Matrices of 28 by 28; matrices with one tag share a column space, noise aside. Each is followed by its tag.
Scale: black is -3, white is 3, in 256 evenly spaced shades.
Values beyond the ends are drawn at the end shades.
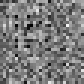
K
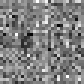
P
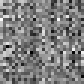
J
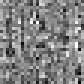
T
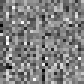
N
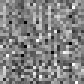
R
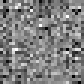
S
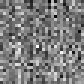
J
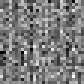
J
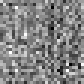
R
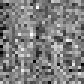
R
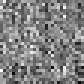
R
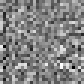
N
